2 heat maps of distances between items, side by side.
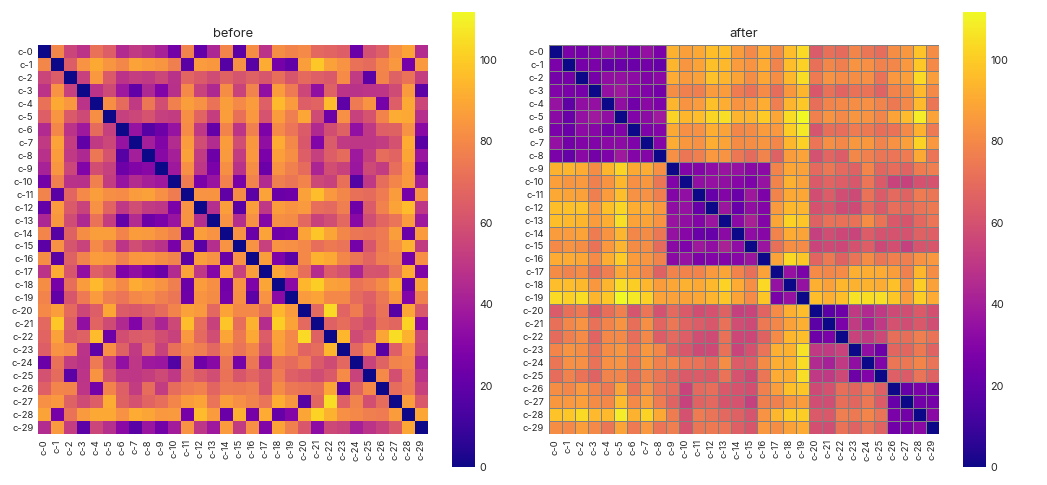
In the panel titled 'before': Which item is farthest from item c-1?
c-21
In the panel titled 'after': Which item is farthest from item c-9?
c-5
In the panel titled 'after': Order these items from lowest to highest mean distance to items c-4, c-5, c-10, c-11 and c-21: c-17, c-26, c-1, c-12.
c-1, c-12, c-26, c-17
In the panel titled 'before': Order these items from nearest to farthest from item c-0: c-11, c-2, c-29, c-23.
c-29, c-2, c-23, c-11
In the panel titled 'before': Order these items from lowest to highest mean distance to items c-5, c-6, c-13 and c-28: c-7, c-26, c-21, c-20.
c-7, c-21, c-26, c-20
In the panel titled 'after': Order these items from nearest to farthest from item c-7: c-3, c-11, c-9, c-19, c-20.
c-3, c-20, c-11, c-9, c-19
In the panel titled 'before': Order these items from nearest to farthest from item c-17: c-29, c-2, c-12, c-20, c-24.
c-29, c-24, c-12, c-2, c-20
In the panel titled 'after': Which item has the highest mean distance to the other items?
c-19
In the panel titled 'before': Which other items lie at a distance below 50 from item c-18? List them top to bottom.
c-1, c-11, c-14, c-16, c-19, c-28
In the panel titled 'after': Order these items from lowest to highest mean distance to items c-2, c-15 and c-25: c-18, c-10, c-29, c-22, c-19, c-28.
c-10, c-22, c-29, c-28, c-18, c-19
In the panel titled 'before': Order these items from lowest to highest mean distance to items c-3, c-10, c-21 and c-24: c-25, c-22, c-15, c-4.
c-15, c-25, c-22, c-4
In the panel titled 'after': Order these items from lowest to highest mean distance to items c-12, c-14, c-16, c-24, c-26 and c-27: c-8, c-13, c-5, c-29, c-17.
c-13, c-29, c-8, c-17, c-5
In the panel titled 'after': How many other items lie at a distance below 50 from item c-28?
3
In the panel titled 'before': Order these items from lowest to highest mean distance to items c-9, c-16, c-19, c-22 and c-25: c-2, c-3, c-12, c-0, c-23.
c-2, c-3, c-0, c-12, c-23
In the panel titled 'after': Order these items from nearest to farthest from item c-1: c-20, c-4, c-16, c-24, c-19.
c-4, c-20, c-24, c-16, c-19
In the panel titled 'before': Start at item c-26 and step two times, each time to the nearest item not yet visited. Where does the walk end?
c-4
